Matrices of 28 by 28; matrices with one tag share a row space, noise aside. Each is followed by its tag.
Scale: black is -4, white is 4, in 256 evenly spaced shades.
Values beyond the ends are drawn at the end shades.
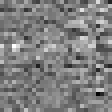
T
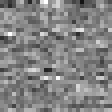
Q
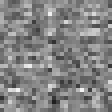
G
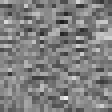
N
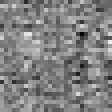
T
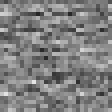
Q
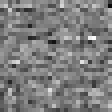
G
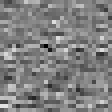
Q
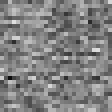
G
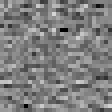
N
